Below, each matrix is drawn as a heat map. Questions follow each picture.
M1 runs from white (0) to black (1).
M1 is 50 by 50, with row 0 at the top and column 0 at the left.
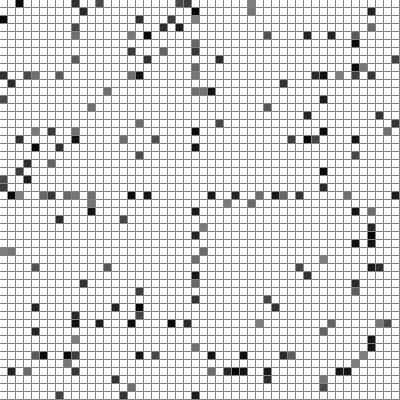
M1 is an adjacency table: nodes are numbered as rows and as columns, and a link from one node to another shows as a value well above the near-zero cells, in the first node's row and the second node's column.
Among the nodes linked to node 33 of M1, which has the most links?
node 46
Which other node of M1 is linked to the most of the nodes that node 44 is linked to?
node 24
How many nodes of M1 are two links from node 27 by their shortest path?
4
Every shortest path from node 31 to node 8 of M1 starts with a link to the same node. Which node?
node 1
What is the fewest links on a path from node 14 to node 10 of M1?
5
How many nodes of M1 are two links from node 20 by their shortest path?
5
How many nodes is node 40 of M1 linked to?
9
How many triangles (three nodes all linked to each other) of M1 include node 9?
8
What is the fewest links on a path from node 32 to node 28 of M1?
4
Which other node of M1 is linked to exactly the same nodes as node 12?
node 23
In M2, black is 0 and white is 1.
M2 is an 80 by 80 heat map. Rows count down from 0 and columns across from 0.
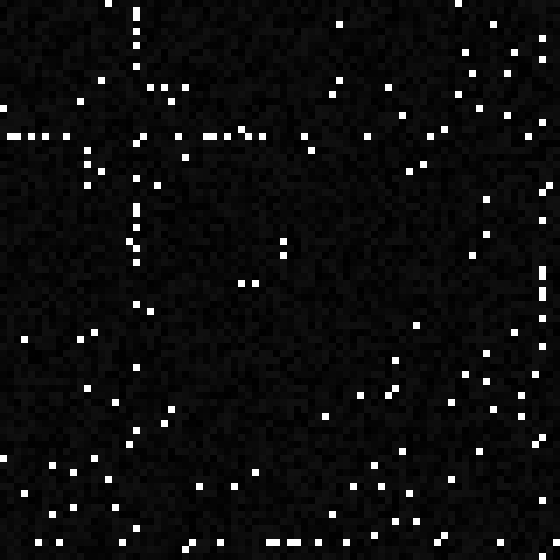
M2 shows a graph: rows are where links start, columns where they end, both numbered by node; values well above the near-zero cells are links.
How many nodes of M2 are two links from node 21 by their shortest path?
3
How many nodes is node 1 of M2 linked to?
1
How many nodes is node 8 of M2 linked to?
1
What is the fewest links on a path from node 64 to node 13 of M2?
5
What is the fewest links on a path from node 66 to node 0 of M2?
6
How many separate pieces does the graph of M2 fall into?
6
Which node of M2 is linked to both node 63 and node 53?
node 76
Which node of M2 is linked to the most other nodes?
node 19
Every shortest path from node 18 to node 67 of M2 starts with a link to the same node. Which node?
node 34
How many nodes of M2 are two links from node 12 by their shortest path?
5
